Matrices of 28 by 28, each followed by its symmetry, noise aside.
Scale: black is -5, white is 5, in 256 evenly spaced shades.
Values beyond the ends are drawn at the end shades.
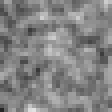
no symmetry.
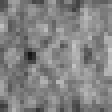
mirrored top to bottom.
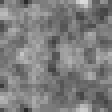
mirrored top to bottom.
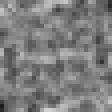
same after a half turn.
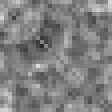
symmetric.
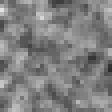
no symmetry.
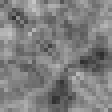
symmetric.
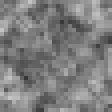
symmetric.
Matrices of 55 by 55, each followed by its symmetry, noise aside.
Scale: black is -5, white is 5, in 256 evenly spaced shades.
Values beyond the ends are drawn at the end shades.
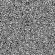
mirrored left to right.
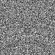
mirrored left to right.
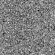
mirrored top to bottom.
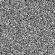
symmetric.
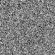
symmetric.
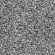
mirrored top to bottom.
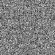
mirrored left to right.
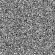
mirrored top to bottom.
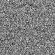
mirrored left to right.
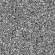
symmetric.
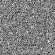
symmetric.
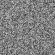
symmetric.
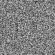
mirrored top to bottom.
